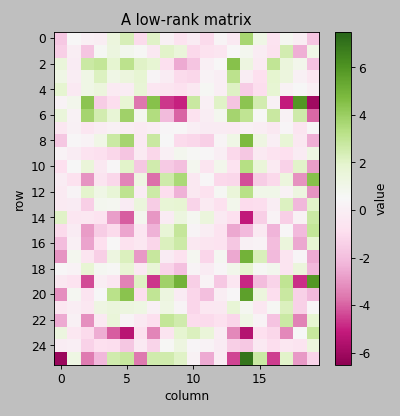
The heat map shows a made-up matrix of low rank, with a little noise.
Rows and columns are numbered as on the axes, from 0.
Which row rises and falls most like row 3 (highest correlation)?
2
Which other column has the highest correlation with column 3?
13
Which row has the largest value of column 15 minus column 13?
25
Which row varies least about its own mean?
7
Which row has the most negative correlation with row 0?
14
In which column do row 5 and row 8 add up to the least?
19
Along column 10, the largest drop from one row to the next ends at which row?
6
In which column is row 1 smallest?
18
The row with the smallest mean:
23
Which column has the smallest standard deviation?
1
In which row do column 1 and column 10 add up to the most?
5
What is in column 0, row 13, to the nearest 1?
0
